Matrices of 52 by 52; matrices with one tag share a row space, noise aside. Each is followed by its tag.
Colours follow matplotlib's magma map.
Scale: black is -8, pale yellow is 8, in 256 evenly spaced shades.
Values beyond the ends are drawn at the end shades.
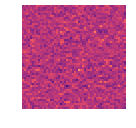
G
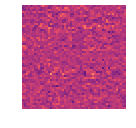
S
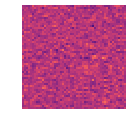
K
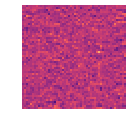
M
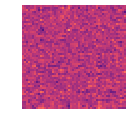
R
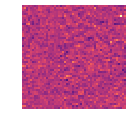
G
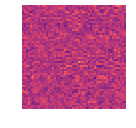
G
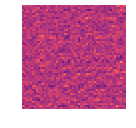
R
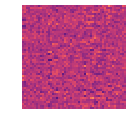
S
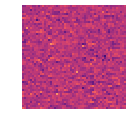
S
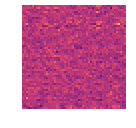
M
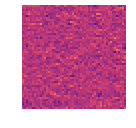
M
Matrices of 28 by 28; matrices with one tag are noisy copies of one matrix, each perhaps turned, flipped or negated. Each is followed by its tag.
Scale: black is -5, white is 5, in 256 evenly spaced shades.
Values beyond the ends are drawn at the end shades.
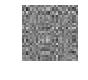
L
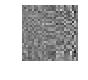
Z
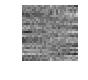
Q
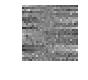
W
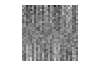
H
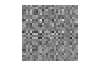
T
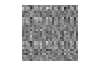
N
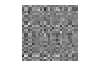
L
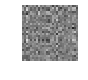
L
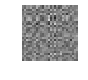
T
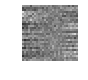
H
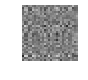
L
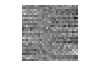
H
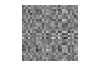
T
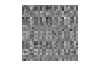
N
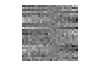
W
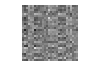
N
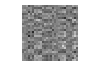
N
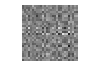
T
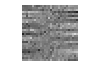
Q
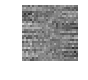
H
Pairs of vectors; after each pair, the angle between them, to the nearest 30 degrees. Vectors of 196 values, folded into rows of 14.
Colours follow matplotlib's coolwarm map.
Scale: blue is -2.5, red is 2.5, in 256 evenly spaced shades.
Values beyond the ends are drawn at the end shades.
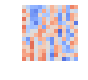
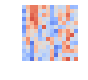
150 degrees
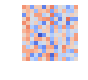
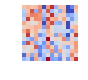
60 degrees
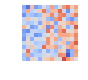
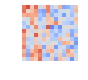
120 degrees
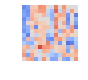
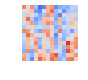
120 degrees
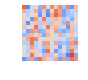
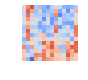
90 degrees
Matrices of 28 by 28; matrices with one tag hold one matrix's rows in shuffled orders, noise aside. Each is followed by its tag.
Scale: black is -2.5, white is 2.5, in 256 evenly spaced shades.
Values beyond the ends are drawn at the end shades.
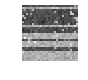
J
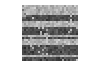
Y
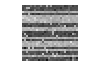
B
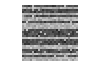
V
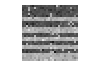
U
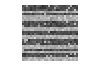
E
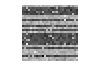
B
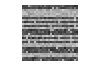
U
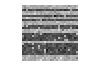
V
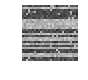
U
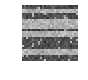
V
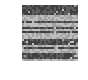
J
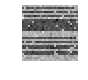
J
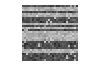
E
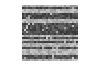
B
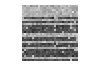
J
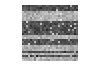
U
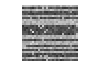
Y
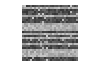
Y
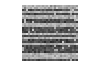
J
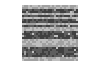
J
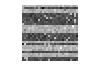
E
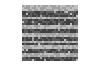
V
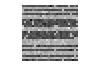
J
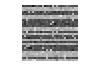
B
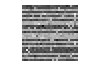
U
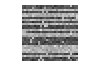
Y
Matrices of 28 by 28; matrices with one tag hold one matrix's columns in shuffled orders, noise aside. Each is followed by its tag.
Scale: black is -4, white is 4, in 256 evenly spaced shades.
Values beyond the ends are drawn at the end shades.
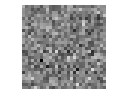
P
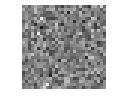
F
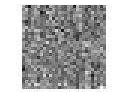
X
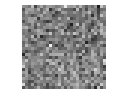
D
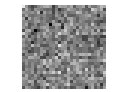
D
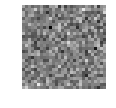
F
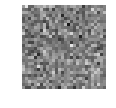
D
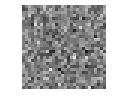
P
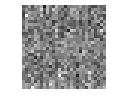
X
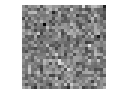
D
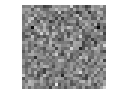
F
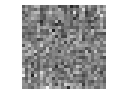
X
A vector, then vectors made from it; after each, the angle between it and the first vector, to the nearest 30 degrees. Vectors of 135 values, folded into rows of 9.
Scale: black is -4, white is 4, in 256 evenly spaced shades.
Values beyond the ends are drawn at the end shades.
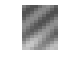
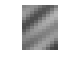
120 degrees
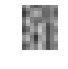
90 degrees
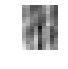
60 degrees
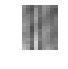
60 degrees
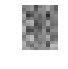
60 degrees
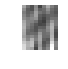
60 degrees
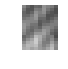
30 degrees
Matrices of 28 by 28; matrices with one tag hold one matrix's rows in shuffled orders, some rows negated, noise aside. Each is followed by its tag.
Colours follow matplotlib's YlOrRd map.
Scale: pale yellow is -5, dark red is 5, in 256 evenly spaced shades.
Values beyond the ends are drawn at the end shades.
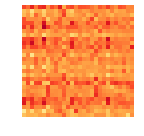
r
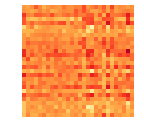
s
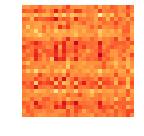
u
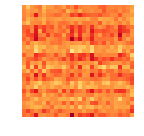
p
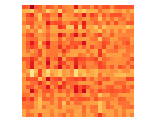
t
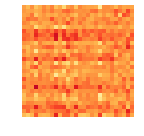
u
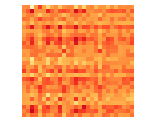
t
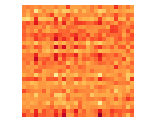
u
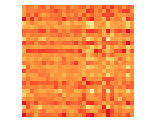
s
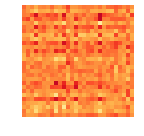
u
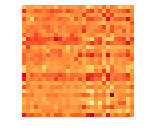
s
